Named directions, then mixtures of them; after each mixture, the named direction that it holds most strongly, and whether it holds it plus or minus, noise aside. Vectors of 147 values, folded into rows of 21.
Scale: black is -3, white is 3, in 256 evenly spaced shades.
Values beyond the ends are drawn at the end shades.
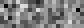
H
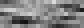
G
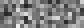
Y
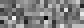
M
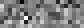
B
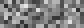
H, plus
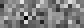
B, minus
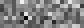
B, minus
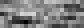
G, plus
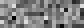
M, minus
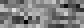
G, plus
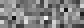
M, minus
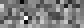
B, plus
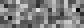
H, plus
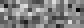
H, plus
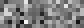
Y, minus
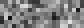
H, plus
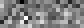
B, plus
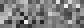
B, minus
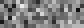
H, plus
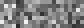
H, minus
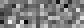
Y, plus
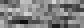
G, plus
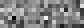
M, minus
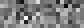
B, plus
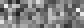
H, minus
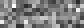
M, minus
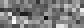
G, minus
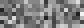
M, plus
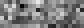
H, minus
